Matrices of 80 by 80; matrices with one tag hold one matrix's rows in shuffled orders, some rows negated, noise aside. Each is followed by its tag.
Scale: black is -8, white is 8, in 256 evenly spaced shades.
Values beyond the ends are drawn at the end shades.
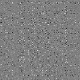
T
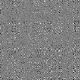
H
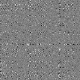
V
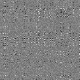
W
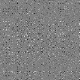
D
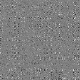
H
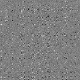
T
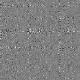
V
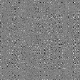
H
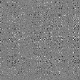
H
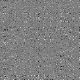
W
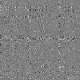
V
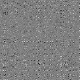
W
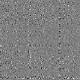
V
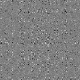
T
